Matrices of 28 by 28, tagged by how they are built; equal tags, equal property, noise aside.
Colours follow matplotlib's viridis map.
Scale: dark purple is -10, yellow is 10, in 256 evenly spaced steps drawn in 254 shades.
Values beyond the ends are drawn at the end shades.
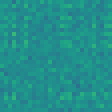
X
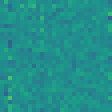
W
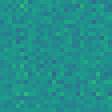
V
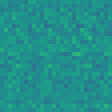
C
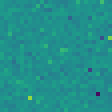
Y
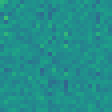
W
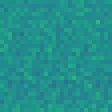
C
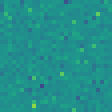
Y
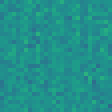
X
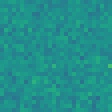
C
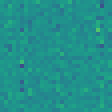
W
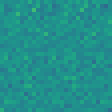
C
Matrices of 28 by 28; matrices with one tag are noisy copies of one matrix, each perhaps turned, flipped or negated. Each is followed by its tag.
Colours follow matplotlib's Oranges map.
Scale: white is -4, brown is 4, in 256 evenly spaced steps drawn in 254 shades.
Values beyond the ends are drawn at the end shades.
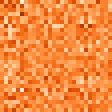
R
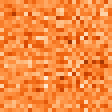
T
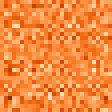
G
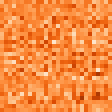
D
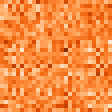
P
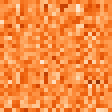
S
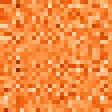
G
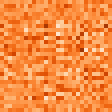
T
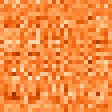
D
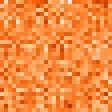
P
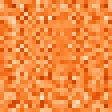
G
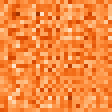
D
